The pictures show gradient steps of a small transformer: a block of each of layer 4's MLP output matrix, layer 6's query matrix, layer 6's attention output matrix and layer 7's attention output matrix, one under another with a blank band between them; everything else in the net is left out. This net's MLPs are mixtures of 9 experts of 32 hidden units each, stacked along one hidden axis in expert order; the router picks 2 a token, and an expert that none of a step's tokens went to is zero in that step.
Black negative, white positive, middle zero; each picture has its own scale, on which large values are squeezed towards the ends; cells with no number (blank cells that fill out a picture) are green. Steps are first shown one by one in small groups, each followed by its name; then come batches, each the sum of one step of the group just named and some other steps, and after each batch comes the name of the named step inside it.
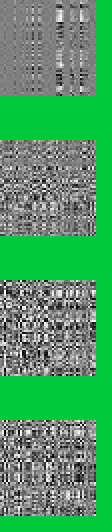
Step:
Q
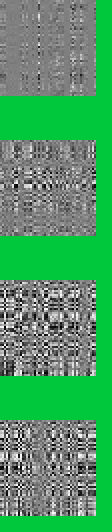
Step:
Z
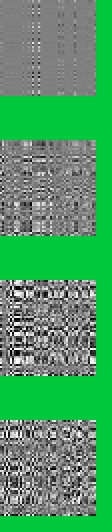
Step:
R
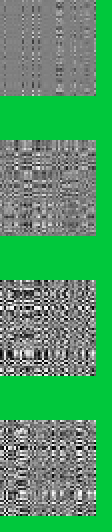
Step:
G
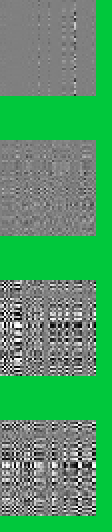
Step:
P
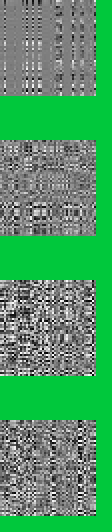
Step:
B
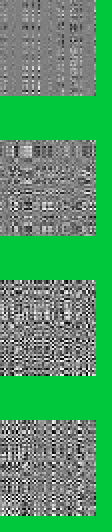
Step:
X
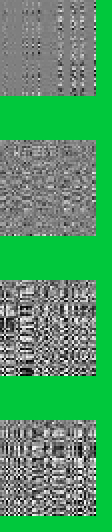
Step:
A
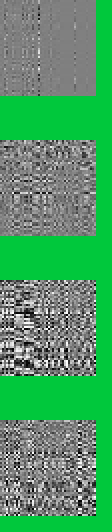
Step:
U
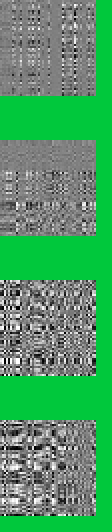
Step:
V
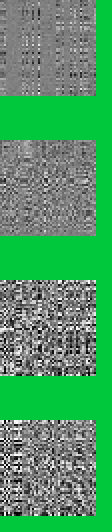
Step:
U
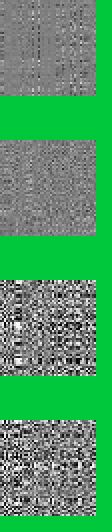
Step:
P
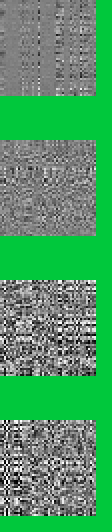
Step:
A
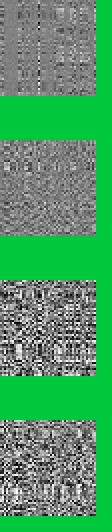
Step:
A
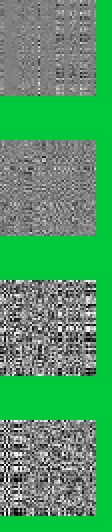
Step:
R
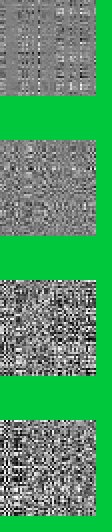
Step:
Z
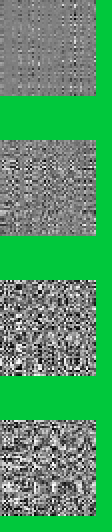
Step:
V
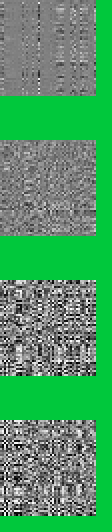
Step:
A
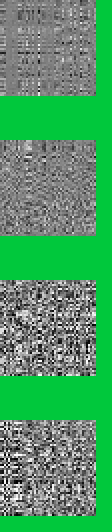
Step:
V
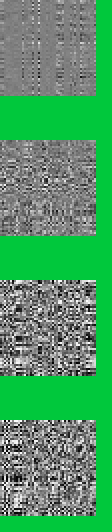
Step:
R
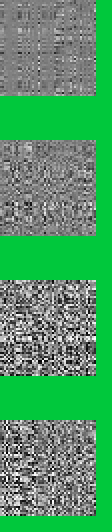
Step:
X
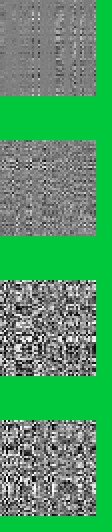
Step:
A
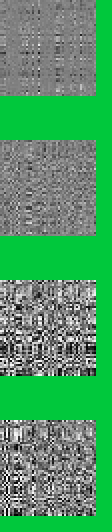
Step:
V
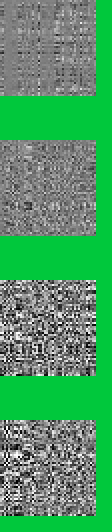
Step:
Z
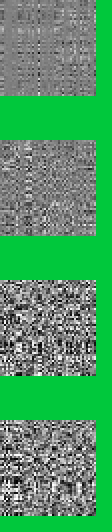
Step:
A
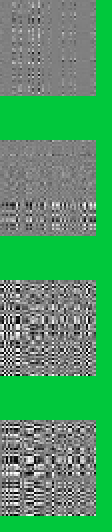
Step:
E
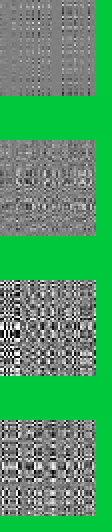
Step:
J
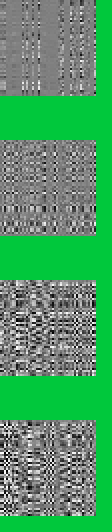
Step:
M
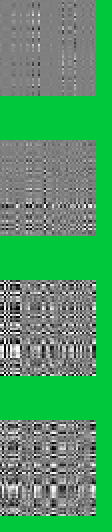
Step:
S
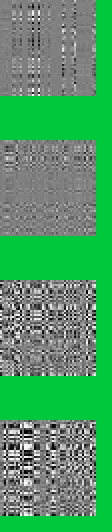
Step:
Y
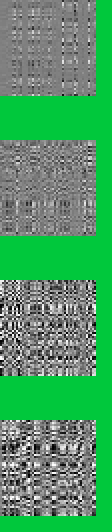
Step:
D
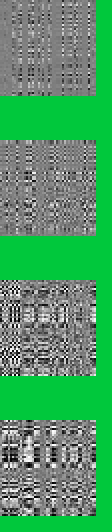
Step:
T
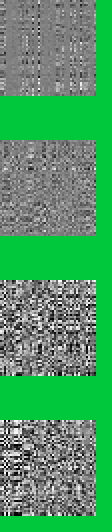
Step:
Y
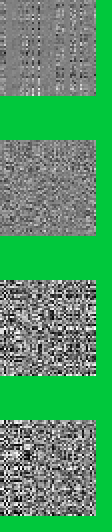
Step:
Y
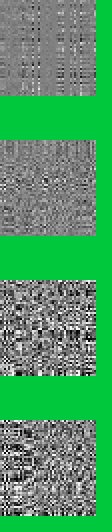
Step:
Y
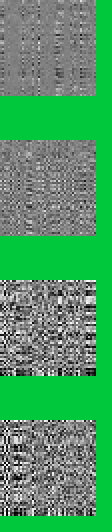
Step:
S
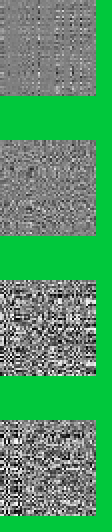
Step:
J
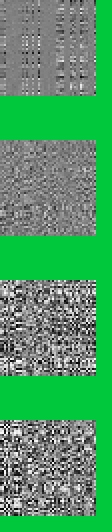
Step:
M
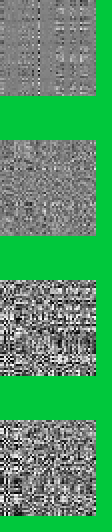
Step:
E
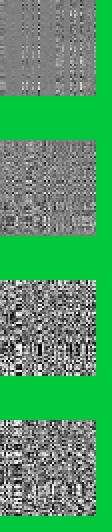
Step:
M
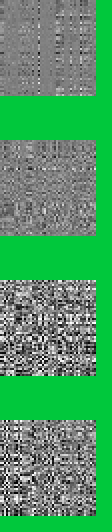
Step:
E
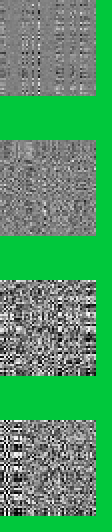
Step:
J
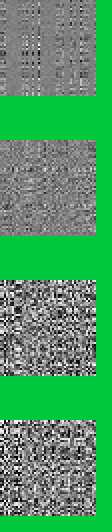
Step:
S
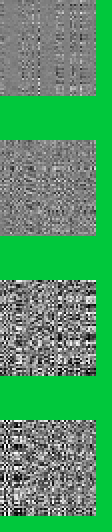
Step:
S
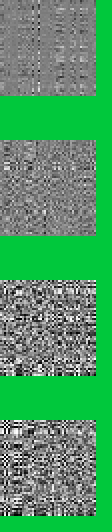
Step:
Y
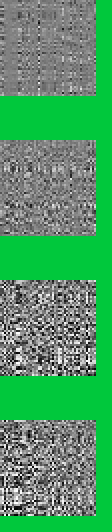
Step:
E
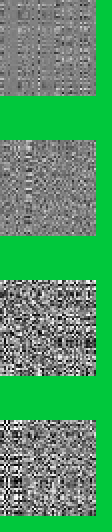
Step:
J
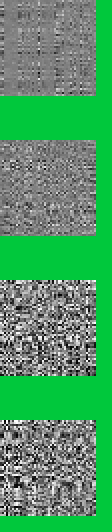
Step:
E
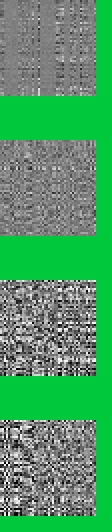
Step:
Y
